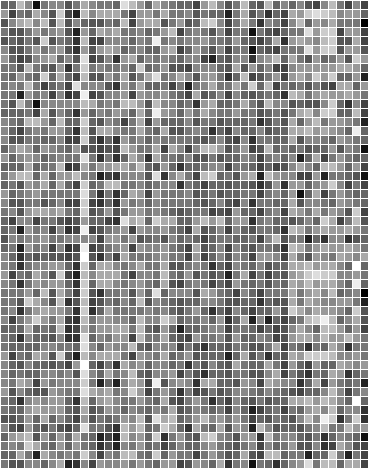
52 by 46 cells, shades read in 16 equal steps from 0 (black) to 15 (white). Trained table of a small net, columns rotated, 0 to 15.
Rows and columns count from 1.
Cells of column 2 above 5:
38
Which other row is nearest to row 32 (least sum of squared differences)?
30
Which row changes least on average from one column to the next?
27
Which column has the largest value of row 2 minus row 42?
39
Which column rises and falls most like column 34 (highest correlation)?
10
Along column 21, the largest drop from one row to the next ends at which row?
49
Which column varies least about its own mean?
1
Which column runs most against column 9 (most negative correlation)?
44
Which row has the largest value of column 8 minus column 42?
50
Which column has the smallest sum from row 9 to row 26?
46
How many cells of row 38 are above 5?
36
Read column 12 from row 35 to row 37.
3 7 7
